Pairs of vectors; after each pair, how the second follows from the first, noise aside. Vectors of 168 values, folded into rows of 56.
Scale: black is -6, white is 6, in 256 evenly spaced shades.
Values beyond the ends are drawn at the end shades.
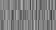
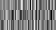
scaled up.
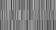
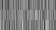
reversed.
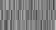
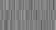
shrunk.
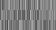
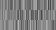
reversed.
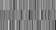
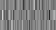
wrapped around.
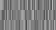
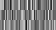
scaled up.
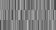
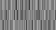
wrapped around.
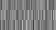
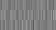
shrunk.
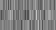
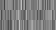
wrapped around.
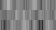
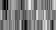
wrapped around, scaled up.
